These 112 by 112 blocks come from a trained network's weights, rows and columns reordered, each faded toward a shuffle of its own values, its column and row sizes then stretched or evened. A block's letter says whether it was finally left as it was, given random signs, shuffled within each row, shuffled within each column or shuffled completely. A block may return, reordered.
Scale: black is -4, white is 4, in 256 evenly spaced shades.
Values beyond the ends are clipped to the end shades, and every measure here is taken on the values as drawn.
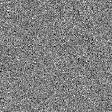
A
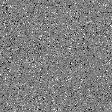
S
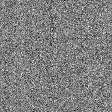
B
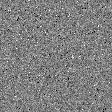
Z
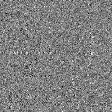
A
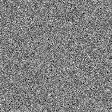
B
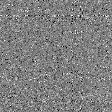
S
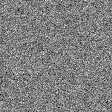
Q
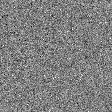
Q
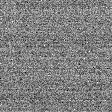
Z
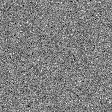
Q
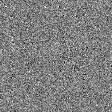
S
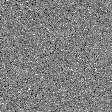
Q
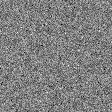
Q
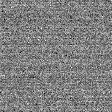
A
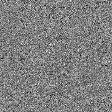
S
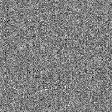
A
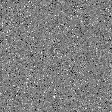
B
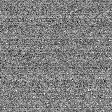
Z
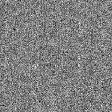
A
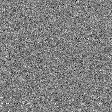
Z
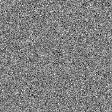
S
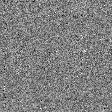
S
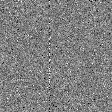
B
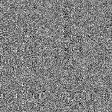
A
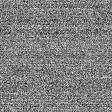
Z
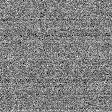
Z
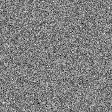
B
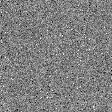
B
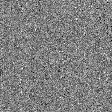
B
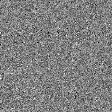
S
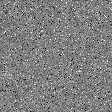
Q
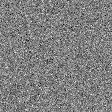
Q
